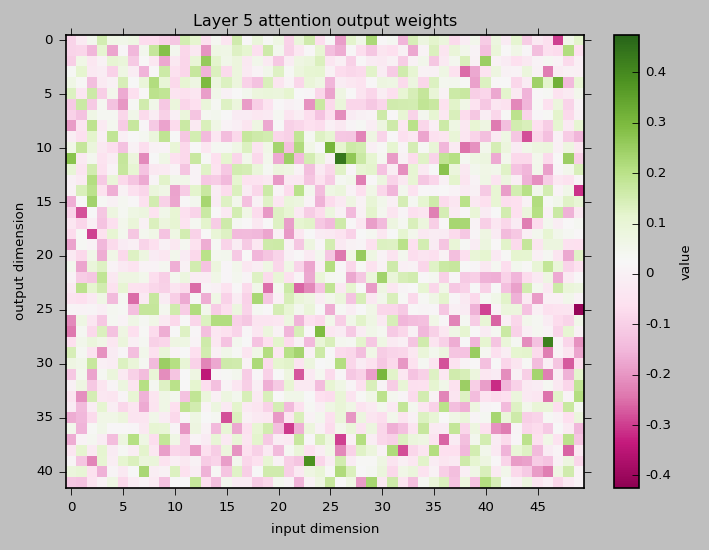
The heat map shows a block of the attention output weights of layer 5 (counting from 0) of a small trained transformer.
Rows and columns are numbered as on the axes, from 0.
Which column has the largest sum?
16
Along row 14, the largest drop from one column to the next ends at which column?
49
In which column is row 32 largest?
38
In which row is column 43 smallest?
6
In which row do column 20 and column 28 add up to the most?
10
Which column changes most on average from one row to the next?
13
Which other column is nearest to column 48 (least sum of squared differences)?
27
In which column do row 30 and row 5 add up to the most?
9
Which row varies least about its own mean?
7
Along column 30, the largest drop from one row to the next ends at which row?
32
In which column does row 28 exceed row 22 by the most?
46
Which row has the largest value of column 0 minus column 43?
11
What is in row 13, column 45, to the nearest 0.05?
-0.2
